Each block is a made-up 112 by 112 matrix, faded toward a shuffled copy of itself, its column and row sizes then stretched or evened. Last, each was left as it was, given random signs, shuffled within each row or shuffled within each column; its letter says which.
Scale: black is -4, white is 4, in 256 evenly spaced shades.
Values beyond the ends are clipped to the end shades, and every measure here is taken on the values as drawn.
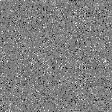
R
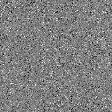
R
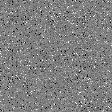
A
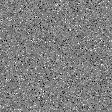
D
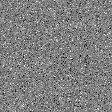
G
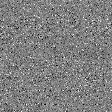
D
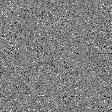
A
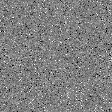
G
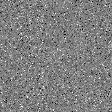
G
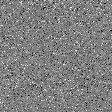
D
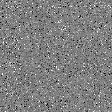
R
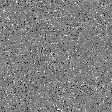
D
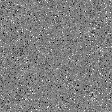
G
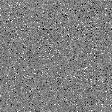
R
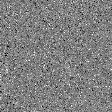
G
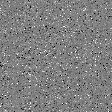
R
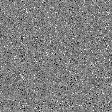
A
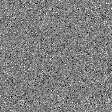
A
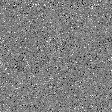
D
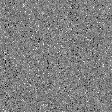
G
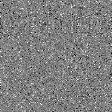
R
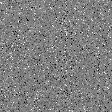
G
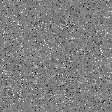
R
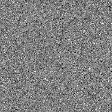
A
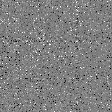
R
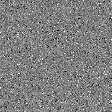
R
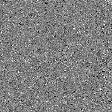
R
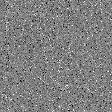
G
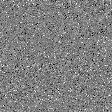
D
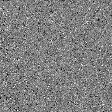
G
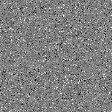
A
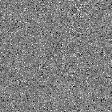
R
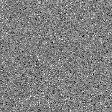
A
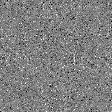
A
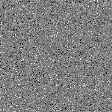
A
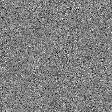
A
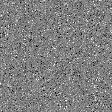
G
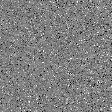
G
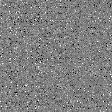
R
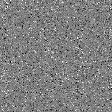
R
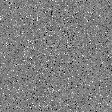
G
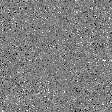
R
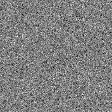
G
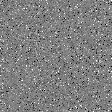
G
